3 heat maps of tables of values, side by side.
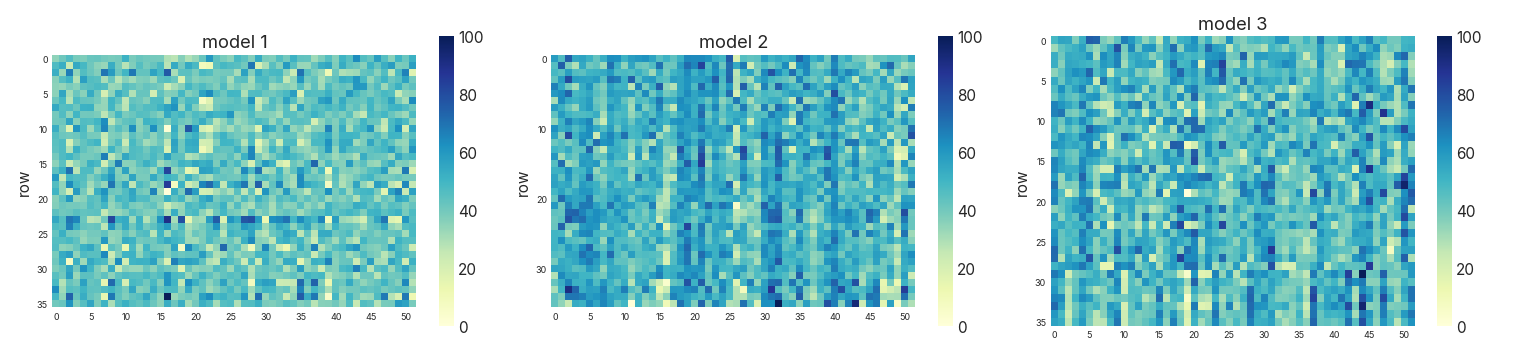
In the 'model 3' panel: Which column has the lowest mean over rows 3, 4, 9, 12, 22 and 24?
8
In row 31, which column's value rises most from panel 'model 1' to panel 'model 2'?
35
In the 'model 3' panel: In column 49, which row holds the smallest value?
13
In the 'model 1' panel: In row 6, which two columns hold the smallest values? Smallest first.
21, 22
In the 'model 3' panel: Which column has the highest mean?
44
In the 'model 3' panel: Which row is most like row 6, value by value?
12
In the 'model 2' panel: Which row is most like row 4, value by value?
7
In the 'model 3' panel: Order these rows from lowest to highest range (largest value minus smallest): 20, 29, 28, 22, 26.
22, 20, 28, 26, 29
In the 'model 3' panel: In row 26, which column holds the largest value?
31
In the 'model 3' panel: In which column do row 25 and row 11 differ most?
21
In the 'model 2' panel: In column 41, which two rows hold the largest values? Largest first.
33, 6
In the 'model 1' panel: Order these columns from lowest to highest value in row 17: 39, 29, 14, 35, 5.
39, 5, 29, 14, 35
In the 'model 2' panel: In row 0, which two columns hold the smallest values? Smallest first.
26, 45
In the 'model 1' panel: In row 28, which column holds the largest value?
7
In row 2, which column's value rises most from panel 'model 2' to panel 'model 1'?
16
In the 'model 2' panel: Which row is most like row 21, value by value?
28
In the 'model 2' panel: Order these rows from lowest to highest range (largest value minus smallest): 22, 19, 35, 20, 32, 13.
19, 20, 22, 13, 32, 35
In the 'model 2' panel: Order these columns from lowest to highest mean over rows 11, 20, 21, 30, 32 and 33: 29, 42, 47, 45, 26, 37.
26, 47, 37, 29, 45, 42
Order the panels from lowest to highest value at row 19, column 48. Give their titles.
model 3, model 2, model 1
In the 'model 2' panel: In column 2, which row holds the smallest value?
35
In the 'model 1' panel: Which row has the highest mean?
23
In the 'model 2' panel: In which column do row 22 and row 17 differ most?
50
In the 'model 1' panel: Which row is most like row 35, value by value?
20
